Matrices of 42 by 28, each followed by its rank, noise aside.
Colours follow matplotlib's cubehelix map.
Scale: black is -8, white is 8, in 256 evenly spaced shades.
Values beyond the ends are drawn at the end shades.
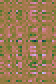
two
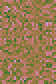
five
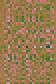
four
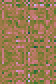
three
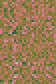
five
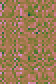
four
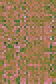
four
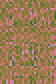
four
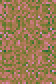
four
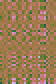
two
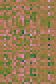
three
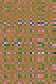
two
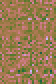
four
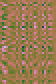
two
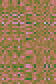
two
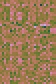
five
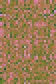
five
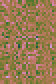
three
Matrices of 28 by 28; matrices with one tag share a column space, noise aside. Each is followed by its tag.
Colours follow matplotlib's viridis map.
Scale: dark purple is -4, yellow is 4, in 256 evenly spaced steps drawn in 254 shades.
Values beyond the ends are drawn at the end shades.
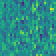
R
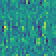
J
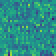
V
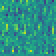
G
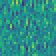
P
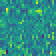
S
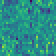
S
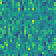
R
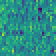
G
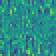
S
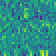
V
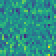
S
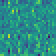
S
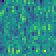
G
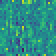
J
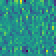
G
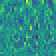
P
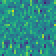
S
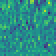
P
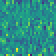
J
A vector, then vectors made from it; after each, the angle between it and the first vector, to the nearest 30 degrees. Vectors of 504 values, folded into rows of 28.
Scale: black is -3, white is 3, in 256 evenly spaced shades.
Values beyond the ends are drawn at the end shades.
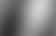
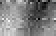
150 degrees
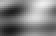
30 degrees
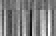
90 degrees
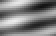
120 degrees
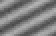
90 degrees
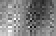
150 degrees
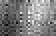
30 degrees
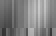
30 degrees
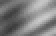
30 degrees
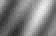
30 degrees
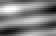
90 degrees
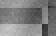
120 degrees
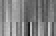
120 degrees
